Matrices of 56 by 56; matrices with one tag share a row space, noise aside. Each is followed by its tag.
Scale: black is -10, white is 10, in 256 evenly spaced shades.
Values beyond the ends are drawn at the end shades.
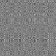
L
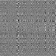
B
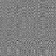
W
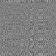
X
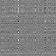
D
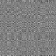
W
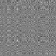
W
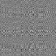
X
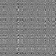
B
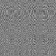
L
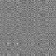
W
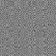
L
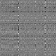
D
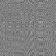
X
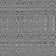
B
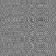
X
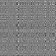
B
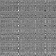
D
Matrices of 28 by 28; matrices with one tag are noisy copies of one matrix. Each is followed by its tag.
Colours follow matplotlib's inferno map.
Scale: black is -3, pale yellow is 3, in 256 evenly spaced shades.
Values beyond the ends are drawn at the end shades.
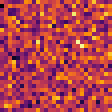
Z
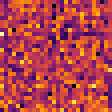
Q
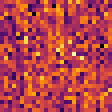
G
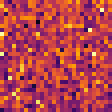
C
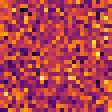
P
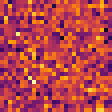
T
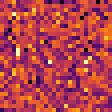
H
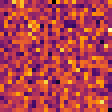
Q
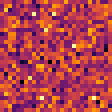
Z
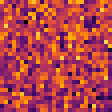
C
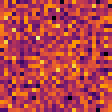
P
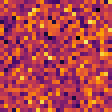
H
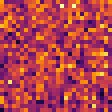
C
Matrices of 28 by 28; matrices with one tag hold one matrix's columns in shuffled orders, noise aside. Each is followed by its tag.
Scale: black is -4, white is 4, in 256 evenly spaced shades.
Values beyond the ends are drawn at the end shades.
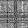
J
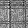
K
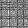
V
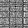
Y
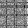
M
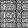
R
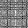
V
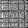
R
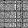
R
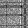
M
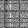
R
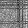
K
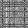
Y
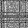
J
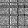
M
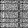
R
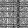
Y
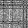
K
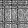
K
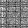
Y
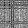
K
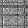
M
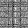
Y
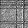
K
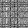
Y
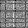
R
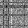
M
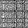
R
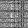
R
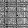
Y
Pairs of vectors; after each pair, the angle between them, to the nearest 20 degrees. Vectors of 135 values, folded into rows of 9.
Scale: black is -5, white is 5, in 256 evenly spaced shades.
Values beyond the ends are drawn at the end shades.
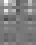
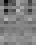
160 degrees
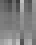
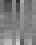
20 degrees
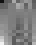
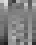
140 degrees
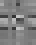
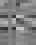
20 degrees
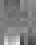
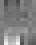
20 degrees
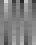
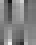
120 degrees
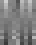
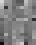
80 degrees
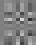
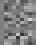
140 degrees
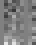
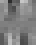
80 degrees
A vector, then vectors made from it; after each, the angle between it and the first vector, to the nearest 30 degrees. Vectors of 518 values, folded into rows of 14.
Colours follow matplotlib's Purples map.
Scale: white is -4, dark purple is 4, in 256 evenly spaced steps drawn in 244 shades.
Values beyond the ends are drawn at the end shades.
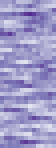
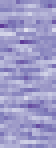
150 degrees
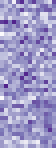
120 degrees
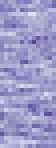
150 degrees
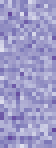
90 degrees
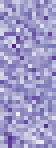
90 degrees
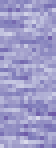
150 degrees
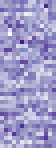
120 degrees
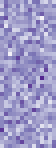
90 degrees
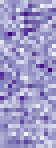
60 degrees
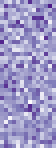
90 degrees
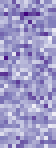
60 degrees
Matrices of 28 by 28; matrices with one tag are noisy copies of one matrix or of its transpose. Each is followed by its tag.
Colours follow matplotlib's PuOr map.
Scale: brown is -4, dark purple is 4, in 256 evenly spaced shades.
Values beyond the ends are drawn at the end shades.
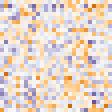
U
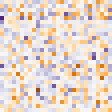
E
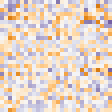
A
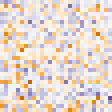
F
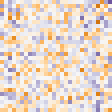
A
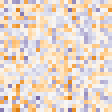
A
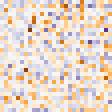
F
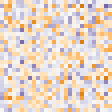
F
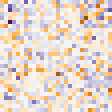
A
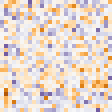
U
